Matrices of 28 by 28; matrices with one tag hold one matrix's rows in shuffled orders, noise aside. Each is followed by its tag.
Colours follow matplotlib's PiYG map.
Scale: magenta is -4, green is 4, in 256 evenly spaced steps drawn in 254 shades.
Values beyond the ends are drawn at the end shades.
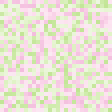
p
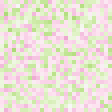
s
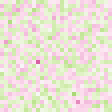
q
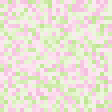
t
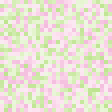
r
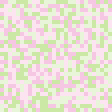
t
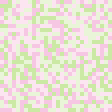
t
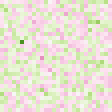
p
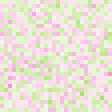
t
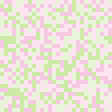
p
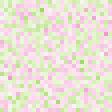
r
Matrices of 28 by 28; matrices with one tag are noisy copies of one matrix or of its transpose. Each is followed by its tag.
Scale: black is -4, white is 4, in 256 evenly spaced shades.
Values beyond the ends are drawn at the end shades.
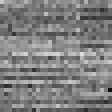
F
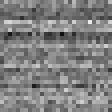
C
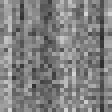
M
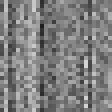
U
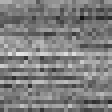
F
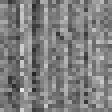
C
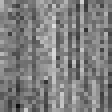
F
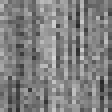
F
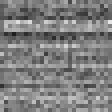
C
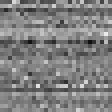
U
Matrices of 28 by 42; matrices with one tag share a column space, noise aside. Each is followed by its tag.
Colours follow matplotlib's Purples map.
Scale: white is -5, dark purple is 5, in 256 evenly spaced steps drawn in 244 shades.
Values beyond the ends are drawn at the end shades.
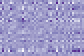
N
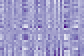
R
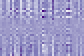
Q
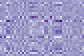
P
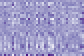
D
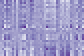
R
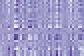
R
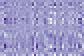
D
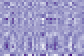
D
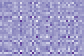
P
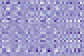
N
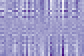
Q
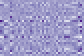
P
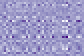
P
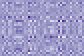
P
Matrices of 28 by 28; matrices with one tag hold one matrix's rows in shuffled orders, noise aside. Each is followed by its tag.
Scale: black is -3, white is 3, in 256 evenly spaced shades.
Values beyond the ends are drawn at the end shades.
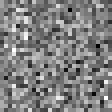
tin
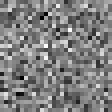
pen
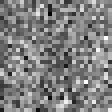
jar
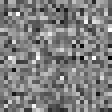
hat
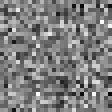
hat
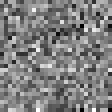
hat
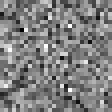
pen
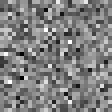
pen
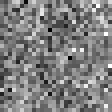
jar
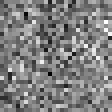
jar
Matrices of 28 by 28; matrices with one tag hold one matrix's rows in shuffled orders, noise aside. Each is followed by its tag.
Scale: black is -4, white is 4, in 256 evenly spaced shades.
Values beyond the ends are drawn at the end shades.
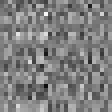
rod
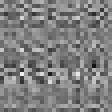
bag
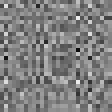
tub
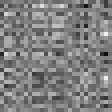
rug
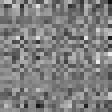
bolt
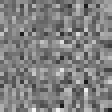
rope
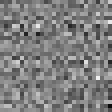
bolt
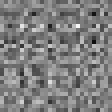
bag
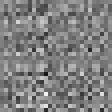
rod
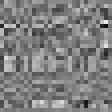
rug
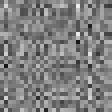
tub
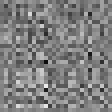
rod
